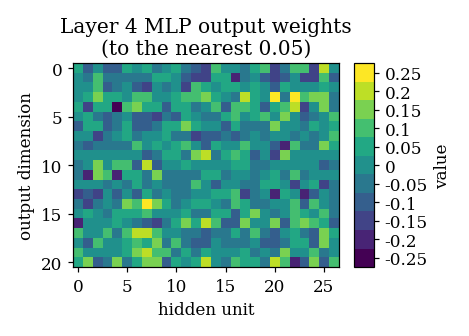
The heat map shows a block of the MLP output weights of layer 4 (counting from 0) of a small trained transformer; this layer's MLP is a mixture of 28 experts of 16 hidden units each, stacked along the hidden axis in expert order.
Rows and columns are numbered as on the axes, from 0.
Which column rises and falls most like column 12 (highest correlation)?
13
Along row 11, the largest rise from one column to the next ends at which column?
2
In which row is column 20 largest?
3
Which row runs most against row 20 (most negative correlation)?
0
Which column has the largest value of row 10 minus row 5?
7
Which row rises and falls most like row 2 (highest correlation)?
9
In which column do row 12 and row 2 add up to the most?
12
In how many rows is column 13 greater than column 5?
6
